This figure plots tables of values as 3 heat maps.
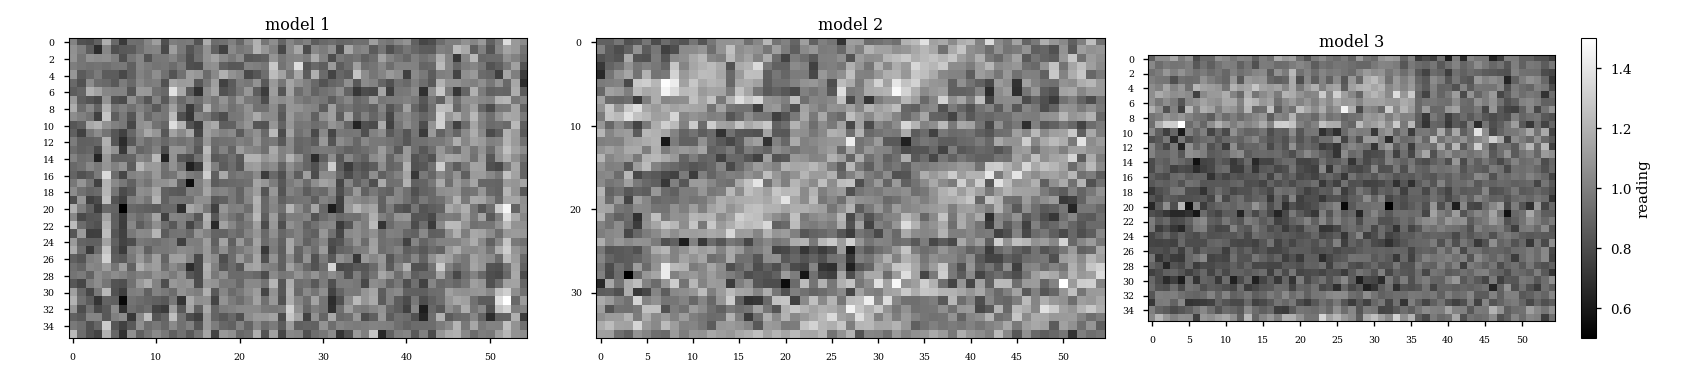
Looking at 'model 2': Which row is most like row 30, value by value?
2
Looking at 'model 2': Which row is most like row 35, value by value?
20
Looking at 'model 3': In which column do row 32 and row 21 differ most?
48
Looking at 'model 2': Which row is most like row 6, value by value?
5
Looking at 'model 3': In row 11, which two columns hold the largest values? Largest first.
46, 38
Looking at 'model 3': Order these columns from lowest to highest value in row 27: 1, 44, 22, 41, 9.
1, 9, 22, 41, 44
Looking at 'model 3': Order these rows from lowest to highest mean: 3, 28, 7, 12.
28, 12, 3, 7
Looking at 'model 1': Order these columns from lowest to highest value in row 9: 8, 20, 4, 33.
20, 8, 33, 4
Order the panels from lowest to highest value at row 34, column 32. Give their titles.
model 3, model 1, model 2
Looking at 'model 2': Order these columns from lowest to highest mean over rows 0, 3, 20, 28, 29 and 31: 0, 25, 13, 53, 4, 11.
0, 25, 11, 4, 13, 53
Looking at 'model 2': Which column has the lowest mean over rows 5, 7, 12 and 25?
42
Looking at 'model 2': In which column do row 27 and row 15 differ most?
27
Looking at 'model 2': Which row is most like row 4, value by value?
3
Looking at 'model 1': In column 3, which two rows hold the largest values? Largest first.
10, 6
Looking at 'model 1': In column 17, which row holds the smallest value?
22
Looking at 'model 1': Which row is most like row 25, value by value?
30
